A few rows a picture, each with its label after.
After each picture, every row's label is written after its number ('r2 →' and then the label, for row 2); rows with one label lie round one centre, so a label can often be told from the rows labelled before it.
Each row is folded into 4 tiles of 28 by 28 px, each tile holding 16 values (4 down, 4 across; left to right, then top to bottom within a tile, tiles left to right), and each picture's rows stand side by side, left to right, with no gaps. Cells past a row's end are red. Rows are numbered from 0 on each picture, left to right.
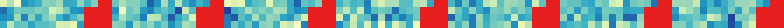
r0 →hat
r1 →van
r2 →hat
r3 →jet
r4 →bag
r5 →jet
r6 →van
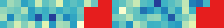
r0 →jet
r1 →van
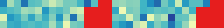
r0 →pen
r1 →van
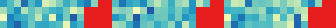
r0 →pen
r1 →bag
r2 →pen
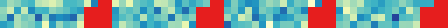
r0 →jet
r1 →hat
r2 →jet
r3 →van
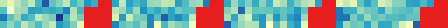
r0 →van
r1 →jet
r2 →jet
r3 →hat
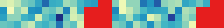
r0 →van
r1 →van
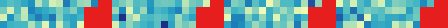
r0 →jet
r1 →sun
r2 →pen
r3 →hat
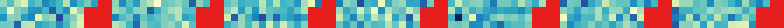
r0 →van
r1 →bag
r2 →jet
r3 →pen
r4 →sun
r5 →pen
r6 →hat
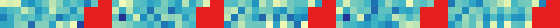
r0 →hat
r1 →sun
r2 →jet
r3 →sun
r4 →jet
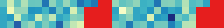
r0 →van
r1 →van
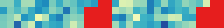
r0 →van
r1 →sun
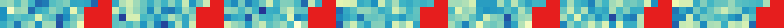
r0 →van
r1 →sun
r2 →bag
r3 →hat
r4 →van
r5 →jet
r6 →hat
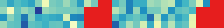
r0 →bag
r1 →jet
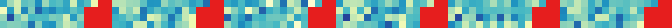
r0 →sun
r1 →van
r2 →bag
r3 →sun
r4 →jet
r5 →van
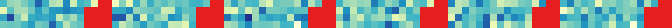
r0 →sun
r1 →hat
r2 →bag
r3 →sun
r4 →jet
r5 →bag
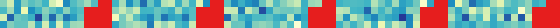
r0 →jet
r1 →jet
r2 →bag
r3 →jet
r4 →pen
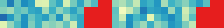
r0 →bag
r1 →van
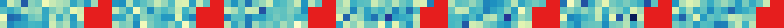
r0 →pen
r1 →bag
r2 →bag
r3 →jet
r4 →van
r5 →pen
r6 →sun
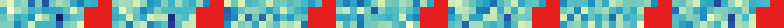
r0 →van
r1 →van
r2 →hat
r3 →bag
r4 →van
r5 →jet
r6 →van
